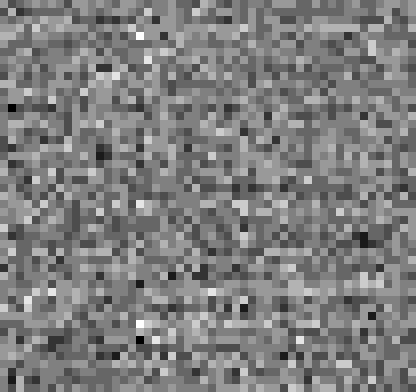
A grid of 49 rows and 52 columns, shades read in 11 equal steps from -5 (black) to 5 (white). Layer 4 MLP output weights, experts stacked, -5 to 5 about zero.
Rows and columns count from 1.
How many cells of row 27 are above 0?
23
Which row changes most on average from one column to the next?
45
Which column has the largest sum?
19
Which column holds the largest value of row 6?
47
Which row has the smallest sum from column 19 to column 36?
39
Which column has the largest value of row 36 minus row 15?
46
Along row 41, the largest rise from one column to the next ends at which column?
18
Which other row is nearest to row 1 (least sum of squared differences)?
15
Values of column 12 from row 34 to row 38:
1 0 -1 0 -1
